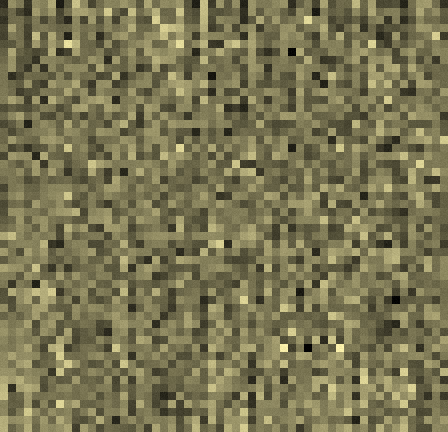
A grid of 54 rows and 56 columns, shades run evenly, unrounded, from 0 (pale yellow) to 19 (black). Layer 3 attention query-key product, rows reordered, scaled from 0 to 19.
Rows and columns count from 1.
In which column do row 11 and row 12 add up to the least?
23
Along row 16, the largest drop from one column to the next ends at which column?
45
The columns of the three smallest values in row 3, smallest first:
39, 20, 26
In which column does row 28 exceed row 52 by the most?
4
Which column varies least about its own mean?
11
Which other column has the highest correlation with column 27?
46
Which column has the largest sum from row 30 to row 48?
17
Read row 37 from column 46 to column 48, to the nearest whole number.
7 11 11
